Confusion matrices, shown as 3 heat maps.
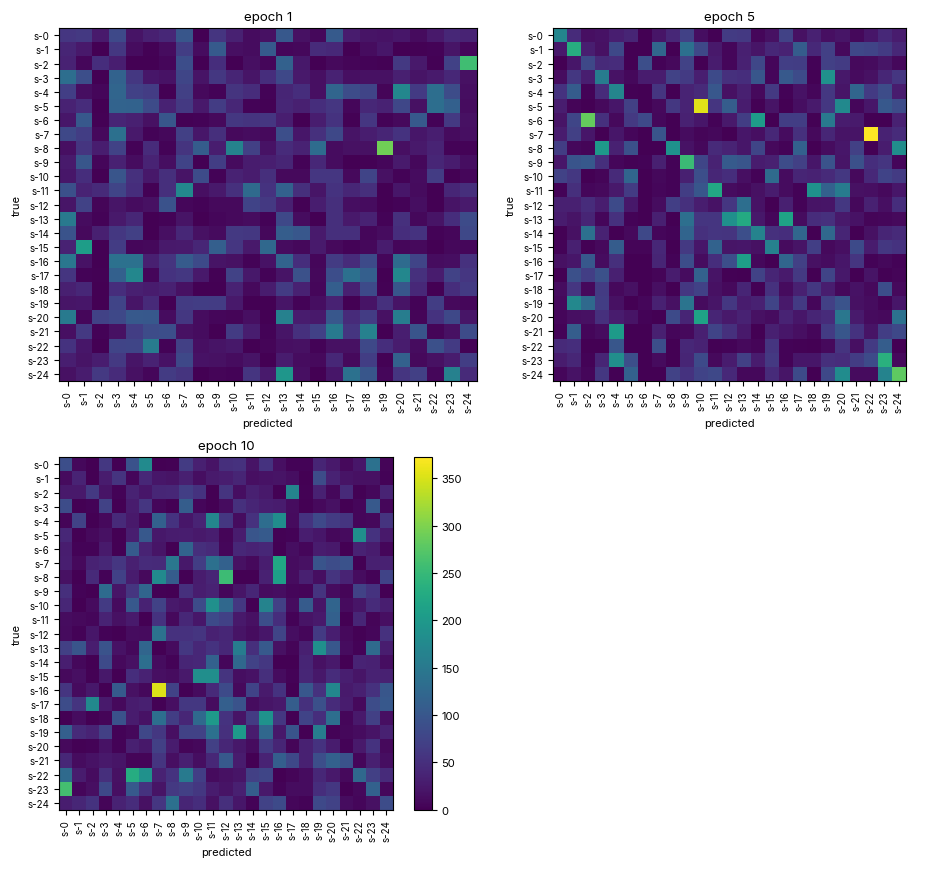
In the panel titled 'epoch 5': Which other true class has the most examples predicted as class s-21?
s-4
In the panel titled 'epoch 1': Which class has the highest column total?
s-3
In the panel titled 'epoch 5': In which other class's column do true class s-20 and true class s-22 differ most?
s-10
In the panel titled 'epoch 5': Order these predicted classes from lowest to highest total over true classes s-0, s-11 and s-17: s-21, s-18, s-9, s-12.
s-21, s-12, s-9, s-18
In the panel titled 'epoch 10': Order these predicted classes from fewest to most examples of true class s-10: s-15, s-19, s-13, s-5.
s-19, s-13, s-5, s-15
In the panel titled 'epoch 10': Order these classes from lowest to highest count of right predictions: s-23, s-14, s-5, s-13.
s-5, s-14, s-23, s-13
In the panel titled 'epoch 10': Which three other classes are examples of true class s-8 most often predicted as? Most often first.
s-12, s-16, s-7
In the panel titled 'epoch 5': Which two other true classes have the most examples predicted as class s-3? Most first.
s-8, s-17
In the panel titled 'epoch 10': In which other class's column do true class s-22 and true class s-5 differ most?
s-9
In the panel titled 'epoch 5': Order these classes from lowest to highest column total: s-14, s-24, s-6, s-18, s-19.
s-6, s-18, s-14, s-24, s-19
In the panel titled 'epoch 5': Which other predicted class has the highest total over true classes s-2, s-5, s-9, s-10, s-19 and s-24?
s-20
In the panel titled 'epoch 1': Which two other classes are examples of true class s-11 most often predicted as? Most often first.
s-7, s-13
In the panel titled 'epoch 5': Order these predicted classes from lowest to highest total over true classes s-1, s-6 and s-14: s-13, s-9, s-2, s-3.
s-3, s-13, s-9, s-2
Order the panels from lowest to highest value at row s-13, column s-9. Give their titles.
epoch 1, epoch 10, epoch 5
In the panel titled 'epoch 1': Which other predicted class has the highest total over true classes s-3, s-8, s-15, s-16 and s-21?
s-1
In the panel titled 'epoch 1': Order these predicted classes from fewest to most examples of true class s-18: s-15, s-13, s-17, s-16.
s-15, s-17, s-13, s-16
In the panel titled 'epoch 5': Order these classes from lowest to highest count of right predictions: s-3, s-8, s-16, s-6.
s-6, s-16, s-3, s-8
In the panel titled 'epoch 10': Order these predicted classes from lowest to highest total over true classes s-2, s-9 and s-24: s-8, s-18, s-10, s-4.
s-18, s-4, s-10, s-8
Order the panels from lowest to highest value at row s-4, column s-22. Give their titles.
epoch 10, epoch 5, epoch 1
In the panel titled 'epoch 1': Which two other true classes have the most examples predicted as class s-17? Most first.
s-24, s-4
